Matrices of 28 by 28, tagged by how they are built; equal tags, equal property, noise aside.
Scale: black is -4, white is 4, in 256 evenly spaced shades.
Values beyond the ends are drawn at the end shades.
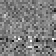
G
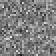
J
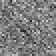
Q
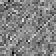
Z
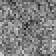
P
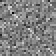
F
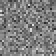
J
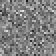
Q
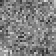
P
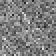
Q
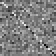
F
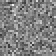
J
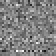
G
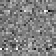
G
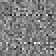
G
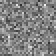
J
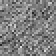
Z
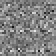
G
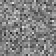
J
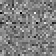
G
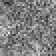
P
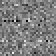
G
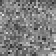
P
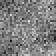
P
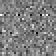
G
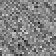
Q
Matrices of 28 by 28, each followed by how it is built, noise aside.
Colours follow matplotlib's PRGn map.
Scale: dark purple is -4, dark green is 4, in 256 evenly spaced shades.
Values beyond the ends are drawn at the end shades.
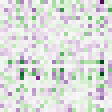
low rank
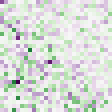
lower triangular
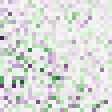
lower triangular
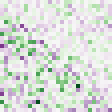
lower triangular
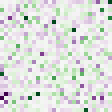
sparse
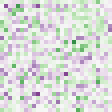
blocks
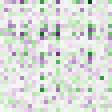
low rank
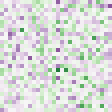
repeating rows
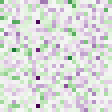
repeating rows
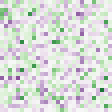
repeating rows
